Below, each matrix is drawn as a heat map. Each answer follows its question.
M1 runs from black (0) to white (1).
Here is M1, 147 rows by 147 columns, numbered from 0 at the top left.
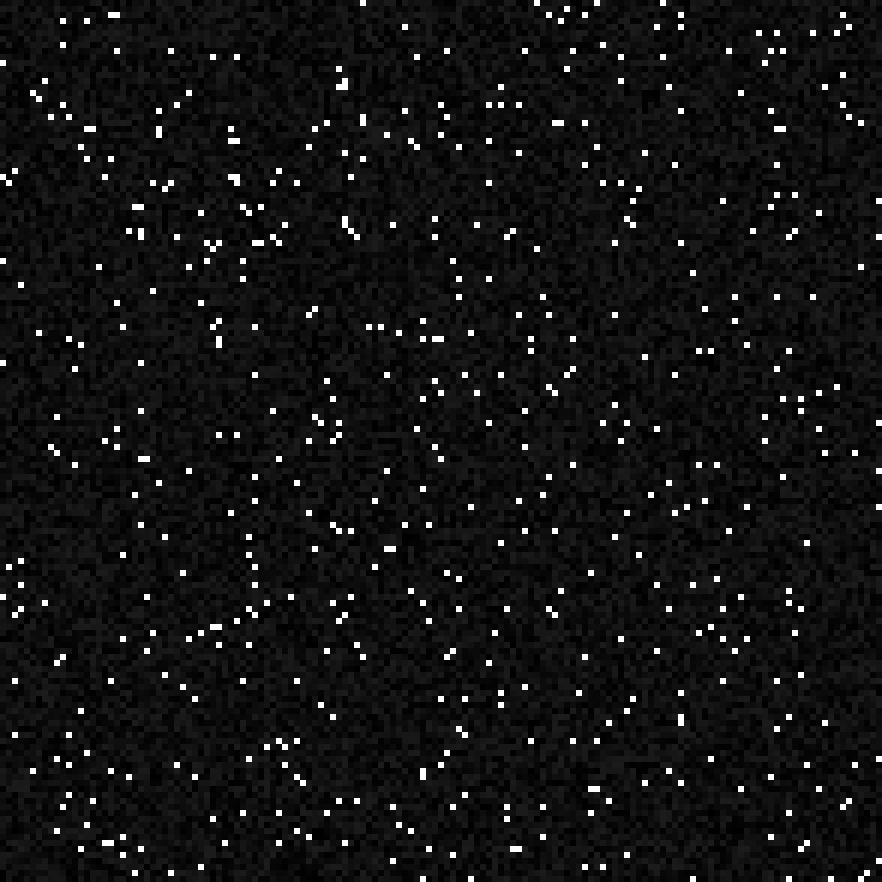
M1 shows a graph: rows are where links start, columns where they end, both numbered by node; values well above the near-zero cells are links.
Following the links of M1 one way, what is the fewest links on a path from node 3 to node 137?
2
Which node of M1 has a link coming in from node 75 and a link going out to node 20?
node 142
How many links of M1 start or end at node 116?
7
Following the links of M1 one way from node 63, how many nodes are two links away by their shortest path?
7
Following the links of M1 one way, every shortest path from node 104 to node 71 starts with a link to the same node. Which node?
node 118
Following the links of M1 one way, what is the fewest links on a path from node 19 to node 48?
4
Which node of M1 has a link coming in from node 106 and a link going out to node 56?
node 103
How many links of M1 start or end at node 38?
10
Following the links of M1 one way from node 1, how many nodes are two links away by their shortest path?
2
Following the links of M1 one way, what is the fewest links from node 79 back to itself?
3
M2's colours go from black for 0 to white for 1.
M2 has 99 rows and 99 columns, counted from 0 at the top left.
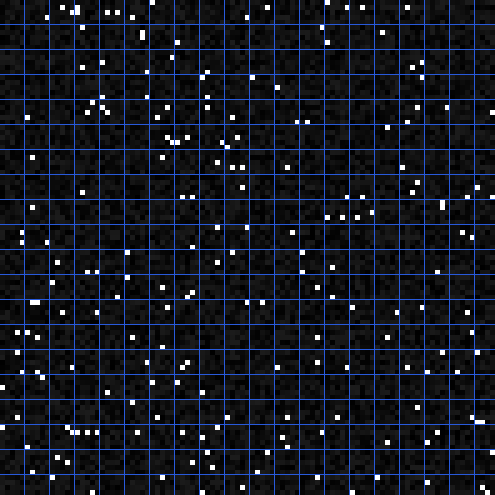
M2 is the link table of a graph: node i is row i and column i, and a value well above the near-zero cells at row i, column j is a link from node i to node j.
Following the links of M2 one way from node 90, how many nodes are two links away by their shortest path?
7
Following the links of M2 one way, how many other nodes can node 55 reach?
5
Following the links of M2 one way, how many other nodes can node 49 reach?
3
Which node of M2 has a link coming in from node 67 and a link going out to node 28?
node 7
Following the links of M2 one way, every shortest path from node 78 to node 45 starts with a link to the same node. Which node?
node 21
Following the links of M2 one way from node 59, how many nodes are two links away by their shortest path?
7
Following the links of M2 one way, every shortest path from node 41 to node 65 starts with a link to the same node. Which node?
node 88
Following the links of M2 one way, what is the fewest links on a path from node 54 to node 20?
2
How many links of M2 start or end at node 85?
6
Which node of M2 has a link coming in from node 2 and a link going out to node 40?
node 15
